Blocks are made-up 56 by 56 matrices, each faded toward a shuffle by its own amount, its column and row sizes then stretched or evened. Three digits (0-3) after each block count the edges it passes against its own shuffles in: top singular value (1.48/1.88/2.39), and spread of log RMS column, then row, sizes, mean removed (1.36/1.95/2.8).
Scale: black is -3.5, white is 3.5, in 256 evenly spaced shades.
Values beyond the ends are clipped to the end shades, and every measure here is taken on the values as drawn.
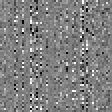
1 3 0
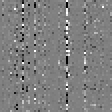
2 3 0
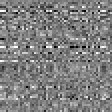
3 1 3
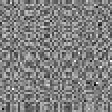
3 1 0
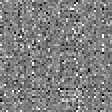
2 2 0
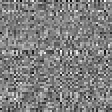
3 1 2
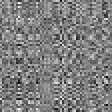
3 3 1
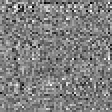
2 1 2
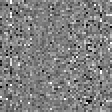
0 2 0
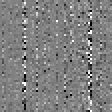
2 3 0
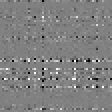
2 1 3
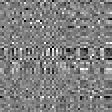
3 1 3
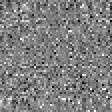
2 0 1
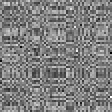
3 1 0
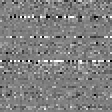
2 0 3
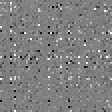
0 2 2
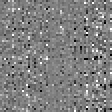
0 3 1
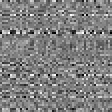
3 0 3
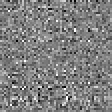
2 2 2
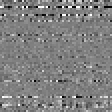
2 0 3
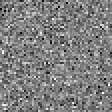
1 0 0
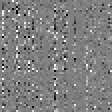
2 3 1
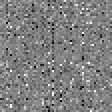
0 2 0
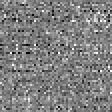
2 0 2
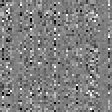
0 3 1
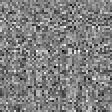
2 0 2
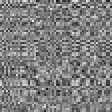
3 1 2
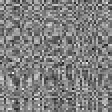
3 0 2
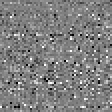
2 1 2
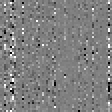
1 3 0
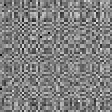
3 2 1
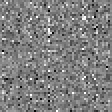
0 2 1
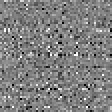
2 1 2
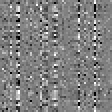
3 3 0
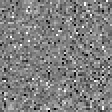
1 1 0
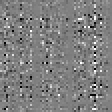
1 3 2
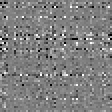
0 2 3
